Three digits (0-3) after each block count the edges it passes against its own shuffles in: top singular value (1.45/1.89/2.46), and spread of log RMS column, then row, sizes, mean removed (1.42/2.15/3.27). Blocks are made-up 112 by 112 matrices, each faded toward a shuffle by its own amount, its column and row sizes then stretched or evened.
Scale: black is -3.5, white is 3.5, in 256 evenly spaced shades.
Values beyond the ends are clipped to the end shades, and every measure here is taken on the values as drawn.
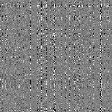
3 3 2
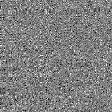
2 1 0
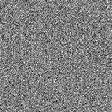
2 0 0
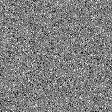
1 0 0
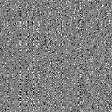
3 2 0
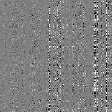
3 3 1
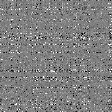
2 2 3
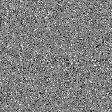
1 0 1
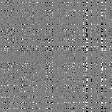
3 3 3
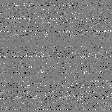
0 0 3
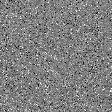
0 1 0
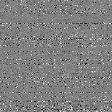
2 1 3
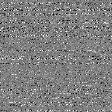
0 0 3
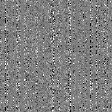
1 3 1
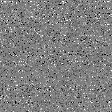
0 0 2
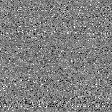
2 0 2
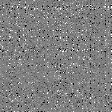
0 2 2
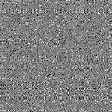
3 0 2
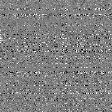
0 2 3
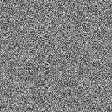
3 1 0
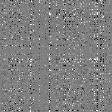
2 3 2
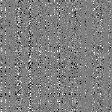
2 3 1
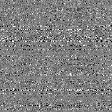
2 1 3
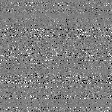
0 1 3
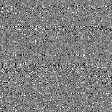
2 1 2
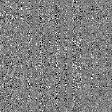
0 3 2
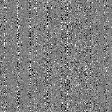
2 3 1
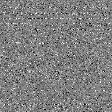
0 0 2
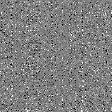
1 2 1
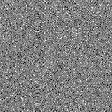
2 0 0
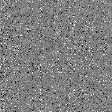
0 2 1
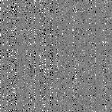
0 3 2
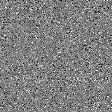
0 1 1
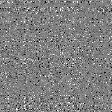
2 1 2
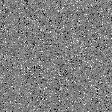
0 1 0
